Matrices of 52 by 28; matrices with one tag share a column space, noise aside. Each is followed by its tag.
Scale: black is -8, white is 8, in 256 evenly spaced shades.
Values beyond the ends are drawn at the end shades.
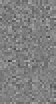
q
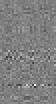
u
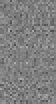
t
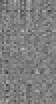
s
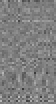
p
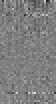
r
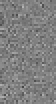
t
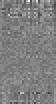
r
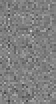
t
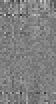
r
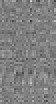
p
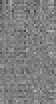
s
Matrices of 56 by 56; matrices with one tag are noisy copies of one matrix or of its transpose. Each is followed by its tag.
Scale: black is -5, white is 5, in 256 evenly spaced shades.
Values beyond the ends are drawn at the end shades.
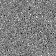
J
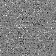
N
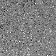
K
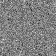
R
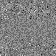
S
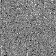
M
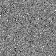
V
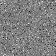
R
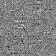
N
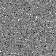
J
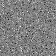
J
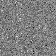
J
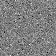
V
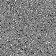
V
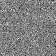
R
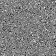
R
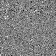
S
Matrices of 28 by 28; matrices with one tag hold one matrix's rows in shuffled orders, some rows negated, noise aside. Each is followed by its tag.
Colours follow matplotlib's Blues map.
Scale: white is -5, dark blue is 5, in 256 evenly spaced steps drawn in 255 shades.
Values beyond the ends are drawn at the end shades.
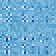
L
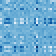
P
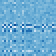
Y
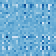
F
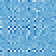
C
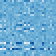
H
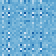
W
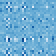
L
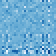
F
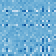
F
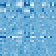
H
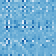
L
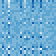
W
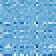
P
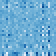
F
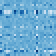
P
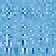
L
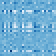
Y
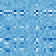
P
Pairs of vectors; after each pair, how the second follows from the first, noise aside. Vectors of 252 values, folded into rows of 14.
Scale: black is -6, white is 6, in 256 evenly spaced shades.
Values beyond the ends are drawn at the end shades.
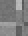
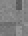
negated, shrunk.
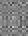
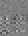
reversed, negated, partly zeroed.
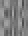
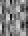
wrapped around, scaled up.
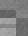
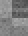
reversed, negated.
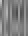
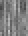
wrapped around.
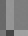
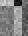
reversed, scaled up.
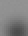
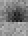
wrapped around, scaled up.
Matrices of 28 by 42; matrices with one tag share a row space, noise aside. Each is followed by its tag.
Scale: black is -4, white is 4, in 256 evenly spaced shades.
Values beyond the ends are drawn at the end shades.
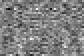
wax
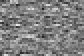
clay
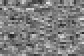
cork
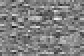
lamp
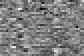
lamp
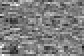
clay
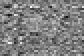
wax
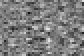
cork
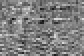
lamp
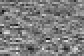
clay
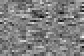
cork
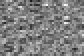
wax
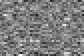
wax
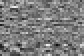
clay
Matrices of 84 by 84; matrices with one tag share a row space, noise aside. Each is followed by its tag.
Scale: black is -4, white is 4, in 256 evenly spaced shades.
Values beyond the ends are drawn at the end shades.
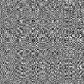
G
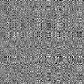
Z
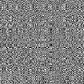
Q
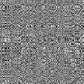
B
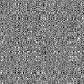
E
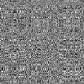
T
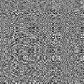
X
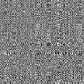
Z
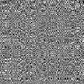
B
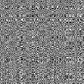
G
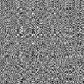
G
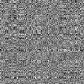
T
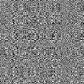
X
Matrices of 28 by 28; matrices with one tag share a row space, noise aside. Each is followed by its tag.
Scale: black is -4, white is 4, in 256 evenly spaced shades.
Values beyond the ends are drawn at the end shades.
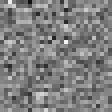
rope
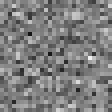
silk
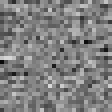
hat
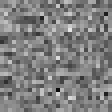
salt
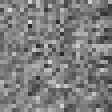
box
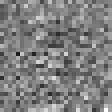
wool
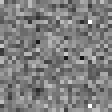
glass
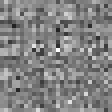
salt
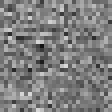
rope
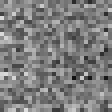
hat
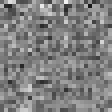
rope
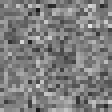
box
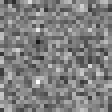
glass
